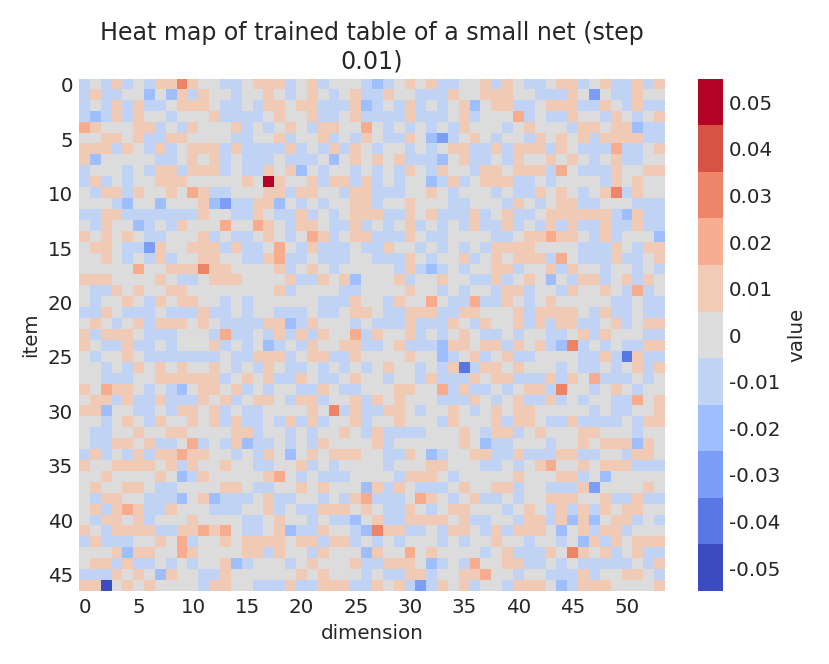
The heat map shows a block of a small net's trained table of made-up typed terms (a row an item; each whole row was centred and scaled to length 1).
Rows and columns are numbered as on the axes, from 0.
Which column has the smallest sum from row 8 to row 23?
6
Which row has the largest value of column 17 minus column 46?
9
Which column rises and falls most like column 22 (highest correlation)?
46
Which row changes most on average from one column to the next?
13
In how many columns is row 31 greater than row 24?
16
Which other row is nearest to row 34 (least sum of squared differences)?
22
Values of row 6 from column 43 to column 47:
-0.01 0.01 0 -0.01 -0.01
